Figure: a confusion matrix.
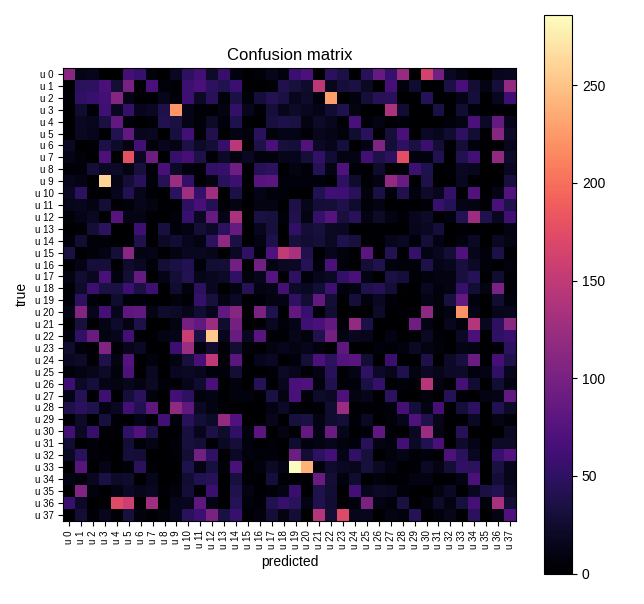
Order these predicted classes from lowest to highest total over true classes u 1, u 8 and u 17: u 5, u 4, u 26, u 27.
u 26, u 4, u 27, u 5
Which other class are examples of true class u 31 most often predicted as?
u 28
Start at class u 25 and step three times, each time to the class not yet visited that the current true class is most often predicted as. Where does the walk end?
u 4
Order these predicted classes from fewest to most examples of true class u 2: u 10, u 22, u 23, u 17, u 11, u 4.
u 23, u 11, u 17, u 10, u 4, u 22
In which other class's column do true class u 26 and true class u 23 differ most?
u 30
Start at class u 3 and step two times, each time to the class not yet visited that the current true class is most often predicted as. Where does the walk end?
u 27
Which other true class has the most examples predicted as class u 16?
u 20
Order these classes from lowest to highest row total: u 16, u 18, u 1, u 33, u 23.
u 23, u 16, u 18, u 33, u 1
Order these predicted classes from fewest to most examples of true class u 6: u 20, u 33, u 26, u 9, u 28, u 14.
u 9, u 33, u 28, u 20, u 26, u 14
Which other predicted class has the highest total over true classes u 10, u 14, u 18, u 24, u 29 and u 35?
u 12
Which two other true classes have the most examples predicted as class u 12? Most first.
u 22, u 24
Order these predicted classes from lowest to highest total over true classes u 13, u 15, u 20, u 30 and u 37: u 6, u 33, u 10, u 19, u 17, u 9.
u 9, u 10, u 17, u 6, u 19, u 33
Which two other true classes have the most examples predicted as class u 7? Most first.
u 36, u 28
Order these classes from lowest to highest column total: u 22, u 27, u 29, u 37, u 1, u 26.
u 29, u 26, u 27, u 1, u 37, u 22
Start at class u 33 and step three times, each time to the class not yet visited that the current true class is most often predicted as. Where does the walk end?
u 34
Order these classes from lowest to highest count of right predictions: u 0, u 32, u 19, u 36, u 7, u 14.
u 14, u 19, u 32, u 7, u 0, u 36
